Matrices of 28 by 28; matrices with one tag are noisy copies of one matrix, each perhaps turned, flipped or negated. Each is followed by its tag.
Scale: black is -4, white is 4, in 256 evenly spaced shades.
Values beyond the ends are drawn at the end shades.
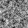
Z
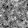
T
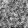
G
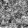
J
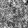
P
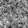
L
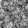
J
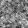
L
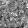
G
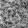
G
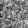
G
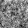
G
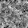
J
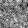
L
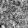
P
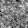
L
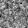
Z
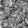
J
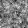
T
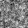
T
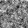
J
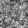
T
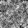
J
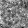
G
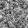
Z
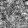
P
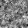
J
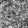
G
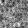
P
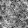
L
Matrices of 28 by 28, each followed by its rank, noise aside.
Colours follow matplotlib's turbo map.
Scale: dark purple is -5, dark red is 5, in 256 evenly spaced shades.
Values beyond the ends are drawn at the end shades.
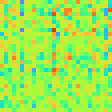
four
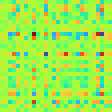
two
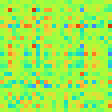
three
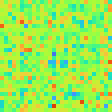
six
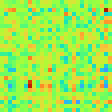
four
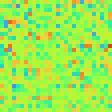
six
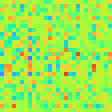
four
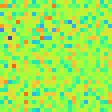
six
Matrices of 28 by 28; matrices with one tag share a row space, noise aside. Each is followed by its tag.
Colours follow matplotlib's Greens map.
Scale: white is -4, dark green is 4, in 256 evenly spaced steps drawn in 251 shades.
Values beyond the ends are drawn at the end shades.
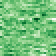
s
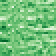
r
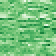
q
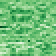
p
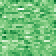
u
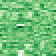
u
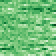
q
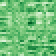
r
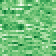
u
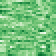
p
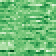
q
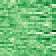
q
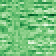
r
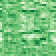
s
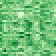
u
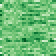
s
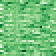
s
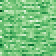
s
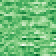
s
